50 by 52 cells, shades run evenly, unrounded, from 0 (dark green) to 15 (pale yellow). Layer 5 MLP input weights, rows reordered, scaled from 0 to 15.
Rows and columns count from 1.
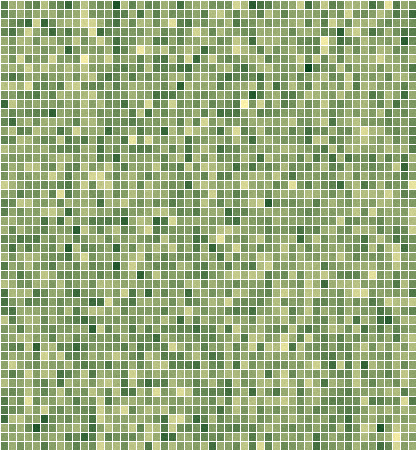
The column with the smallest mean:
15
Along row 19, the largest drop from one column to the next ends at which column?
51
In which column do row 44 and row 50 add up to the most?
20
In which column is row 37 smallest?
12
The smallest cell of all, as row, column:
8, 39
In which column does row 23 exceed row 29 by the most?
9
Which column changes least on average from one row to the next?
38
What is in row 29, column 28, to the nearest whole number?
4
